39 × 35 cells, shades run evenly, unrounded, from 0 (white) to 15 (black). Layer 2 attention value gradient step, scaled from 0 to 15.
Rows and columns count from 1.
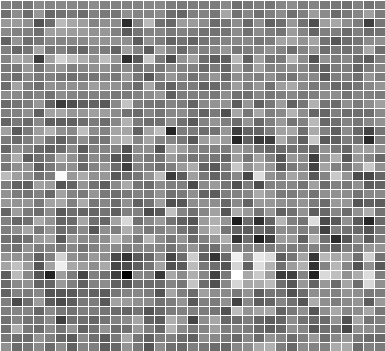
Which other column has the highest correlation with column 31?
24
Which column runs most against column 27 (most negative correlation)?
23
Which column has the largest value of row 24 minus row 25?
29
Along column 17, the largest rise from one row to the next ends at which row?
20
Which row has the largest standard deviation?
31
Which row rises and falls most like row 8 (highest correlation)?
13
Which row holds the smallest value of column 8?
15
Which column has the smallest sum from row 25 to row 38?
22
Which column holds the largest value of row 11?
16
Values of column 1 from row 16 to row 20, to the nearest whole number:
8 9 7 8 4
